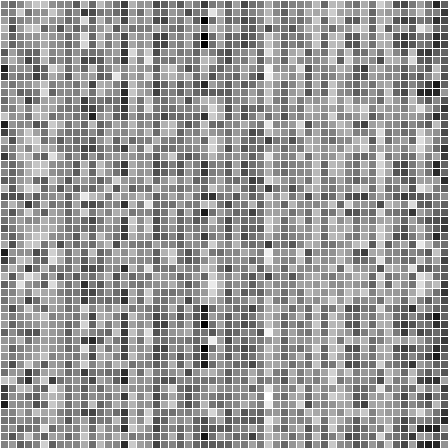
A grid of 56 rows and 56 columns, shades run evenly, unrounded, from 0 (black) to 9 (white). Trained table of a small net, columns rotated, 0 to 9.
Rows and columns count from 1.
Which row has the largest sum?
36
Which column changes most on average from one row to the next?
26
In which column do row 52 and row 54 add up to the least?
16
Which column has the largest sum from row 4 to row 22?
34
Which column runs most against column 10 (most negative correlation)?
5
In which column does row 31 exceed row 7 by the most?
53
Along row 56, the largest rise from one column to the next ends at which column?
17
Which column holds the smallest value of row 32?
1
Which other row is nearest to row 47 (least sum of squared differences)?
38
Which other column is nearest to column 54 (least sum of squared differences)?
20
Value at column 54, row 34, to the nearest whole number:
3
